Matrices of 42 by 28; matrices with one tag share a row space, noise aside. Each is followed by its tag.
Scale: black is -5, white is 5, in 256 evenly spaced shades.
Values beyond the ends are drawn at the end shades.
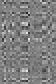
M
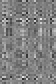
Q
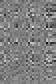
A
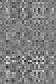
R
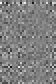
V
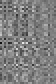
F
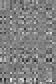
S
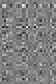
Q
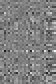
A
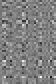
Q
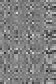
A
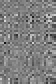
A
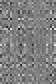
V
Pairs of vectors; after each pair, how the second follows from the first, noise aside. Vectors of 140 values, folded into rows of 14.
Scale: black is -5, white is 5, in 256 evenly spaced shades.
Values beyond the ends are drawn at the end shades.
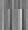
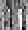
scaled up.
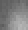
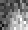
scaled up.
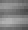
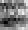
negated, scaled up.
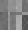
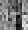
negated, scaled up.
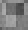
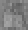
reversed, negated, shrunk.
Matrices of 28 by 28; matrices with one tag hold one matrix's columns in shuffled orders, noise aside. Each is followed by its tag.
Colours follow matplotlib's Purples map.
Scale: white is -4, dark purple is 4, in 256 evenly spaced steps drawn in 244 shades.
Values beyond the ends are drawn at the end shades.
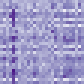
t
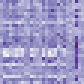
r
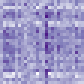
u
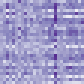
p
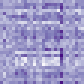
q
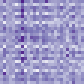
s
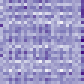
s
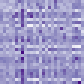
t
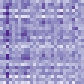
p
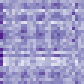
q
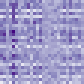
p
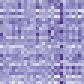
p
